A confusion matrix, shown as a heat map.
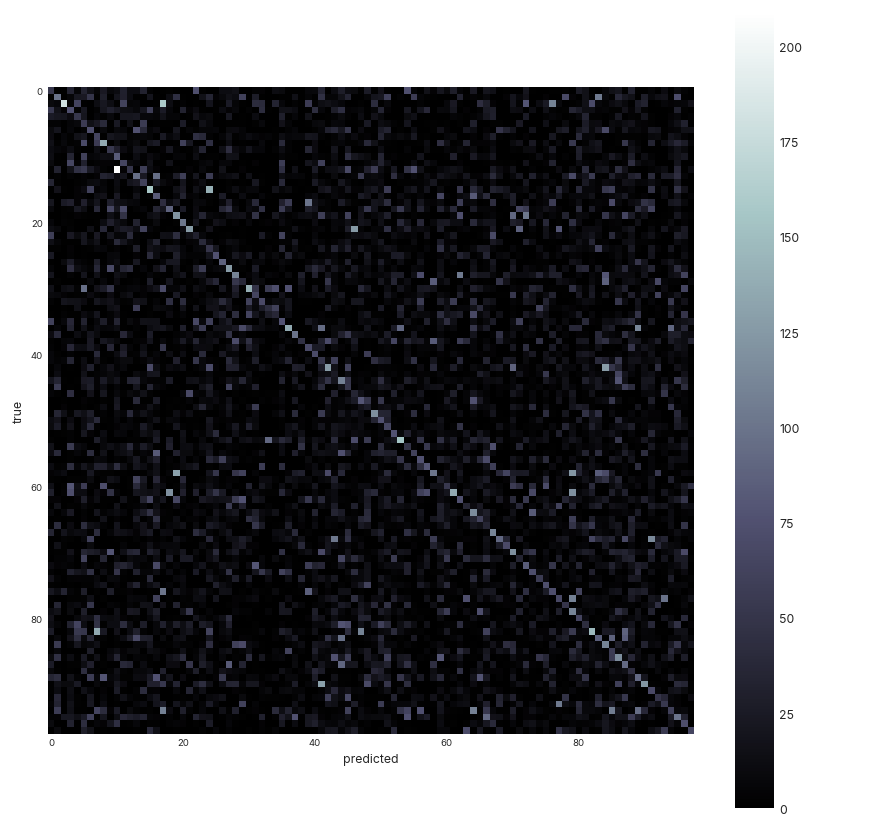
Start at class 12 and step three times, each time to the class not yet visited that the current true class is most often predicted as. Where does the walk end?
14
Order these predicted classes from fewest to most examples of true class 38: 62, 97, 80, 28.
80, 97, 62, 28
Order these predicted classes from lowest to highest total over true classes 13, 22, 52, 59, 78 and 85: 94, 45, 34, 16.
34, 45, 94, 16
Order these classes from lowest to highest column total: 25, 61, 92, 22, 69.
69, 92, 25, 61, 22
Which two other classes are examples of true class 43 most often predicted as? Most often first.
86, 75
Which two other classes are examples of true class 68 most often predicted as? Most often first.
91, 43
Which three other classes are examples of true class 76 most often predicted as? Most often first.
17, 39, 80
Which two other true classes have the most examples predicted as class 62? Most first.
28, 19
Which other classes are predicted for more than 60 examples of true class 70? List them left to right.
9, 41, 96
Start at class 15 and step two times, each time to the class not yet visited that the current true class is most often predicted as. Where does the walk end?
83
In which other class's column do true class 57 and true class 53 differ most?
33
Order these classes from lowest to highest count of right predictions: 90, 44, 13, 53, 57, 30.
57, 13, 44, 90, 30, 53
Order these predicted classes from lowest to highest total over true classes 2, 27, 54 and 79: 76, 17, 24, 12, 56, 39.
56, 24, 39, 12, 76, 17
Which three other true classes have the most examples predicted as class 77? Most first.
93, 21, 63
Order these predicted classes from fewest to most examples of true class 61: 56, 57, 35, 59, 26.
59, 26, 35, 56, 57
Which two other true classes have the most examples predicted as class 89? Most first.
36, 94
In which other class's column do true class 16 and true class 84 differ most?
64
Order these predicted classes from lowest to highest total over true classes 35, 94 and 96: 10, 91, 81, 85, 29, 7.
29, 91, 81, 7, 10, 85
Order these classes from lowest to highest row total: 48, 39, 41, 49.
48, 39, 49, 41
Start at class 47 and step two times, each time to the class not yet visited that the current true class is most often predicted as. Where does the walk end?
73
